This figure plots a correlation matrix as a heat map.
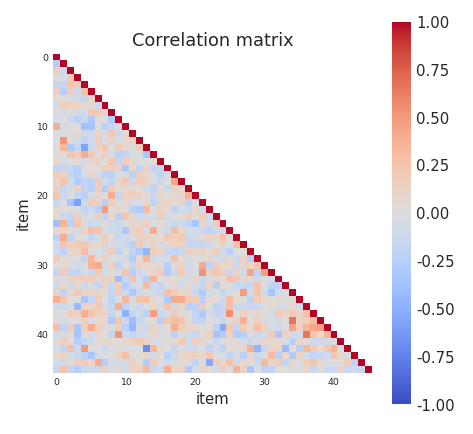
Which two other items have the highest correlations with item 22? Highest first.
7, 13
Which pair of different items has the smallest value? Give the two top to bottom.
13, 42
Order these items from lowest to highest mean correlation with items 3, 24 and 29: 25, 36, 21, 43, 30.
36, 21, 43, 25, 30
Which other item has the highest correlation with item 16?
45
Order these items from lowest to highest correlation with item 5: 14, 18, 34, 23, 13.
18, 13, 23, 34, 14
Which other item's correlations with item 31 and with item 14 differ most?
21
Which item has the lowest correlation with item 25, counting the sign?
10
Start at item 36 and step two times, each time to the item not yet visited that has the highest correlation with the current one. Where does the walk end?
9
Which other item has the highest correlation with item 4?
42
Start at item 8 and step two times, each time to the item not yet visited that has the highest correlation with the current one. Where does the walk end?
19
